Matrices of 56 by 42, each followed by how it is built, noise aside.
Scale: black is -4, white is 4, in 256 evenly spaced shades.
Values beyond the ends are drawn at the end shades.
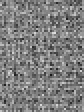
blocks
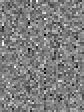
uneven columns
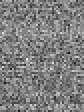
blocks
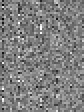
uneven columns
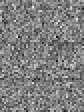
repeating columns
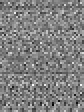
repeating columns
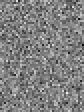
noise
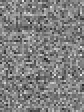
blocks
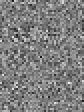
low rank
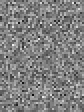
repeating columns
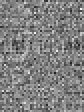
blocks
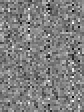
uneven columns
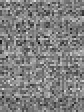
blocks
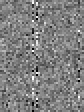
uneven columns
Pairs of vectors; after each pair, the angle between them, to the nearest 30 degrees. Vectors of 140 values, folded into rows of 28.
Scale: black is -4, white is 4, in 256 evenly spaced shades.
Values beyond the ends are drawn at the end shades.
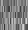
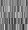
150 degrees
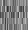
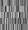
150 degrees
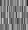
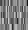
30 degrees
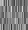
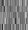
120 degrees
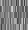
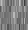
60 degrees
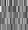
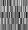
90 degrees
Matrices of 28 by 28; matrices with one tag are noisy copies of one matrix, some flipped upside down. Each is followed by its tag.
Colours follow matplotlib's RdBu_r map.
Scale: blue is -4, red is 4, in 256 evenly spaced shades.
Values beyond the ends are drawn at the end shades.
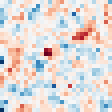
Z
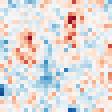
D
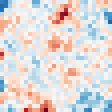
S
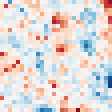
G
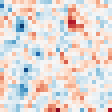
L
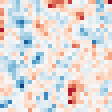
L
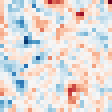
L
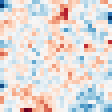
S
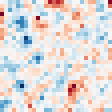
L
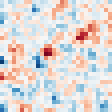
Z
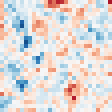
L
